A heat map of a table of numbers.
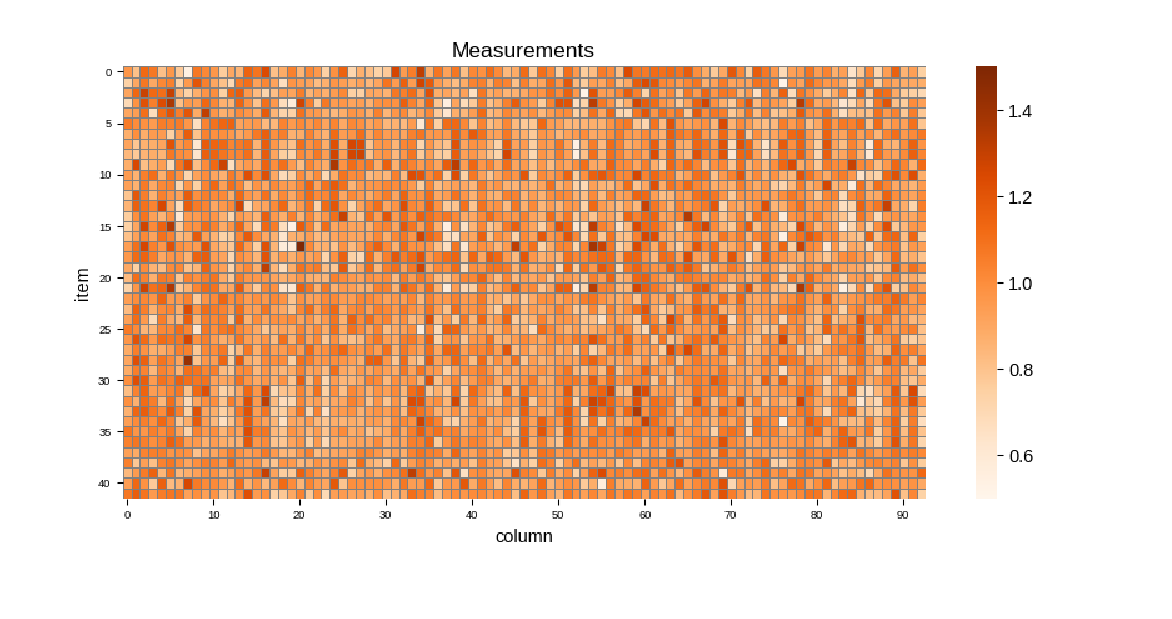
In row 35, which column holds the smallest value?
72
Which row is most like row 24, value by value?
40
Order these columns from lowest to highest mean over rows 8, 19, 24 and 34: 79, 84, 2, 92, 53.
53, 92, 84, 2, 79
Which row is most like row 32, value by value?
10
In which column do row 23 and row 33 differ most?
7
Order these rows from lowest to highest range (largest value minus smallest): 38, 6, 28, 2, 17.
6, 38, 28, 2, 17
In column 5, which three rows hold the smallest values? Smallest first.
9, 6, 40
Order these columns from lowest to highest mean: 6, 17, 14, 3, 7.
17, 6, 3, 7, 14
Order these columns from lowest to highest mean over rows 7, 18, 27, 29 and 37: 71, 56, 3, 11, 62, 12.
12, 62, 3, 11, 71, 56
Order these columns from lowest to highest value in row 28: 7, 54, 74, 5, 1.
5, 74, 54, 1, 7
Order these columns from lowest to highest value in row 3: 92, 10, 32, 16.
92, 10, 16, 32
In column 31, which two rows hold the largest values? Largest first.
0, 18
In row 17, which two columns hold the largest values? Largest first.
20, 54
